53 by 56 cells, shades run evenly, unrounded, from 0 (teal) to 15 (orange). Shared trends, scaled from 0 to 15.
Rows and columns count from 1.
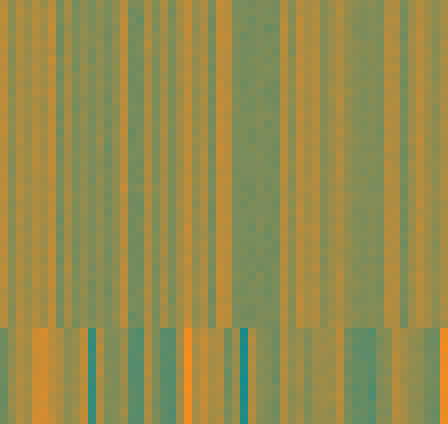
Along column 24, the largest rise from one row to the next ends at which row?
42
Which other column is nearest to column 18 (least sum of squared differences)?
17
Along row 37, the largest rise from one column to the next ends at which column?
28
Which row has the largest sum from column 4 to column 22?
24
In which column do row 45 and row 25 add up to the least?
31
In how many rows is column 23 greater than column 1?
12
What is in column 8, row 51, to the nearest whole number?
10
